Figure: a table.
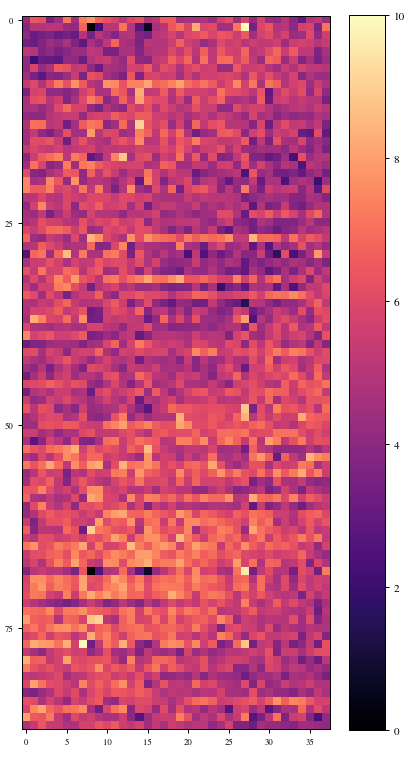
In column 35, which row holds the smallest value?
14
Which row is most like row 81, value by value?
30
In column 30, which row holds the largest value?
52
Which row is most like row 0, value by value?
18
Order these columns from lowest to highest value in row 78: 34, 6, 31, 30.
31, 34, 6, 30
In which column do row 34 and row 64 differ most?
11
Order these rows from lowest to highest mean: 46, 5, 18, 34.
5, 18, 46, 34
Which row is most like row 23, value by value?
60
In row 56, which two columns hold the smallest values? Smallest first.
5, 0
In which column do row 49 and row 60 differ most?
34
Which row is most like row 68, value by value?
1
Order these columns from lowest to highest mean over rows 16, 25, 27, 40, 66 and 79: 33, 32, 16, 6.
32, 33, 6, 16
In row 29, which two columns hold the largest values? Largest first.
5, 36
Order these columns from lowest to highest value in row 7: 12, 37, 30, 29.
12, 37, 29, 30
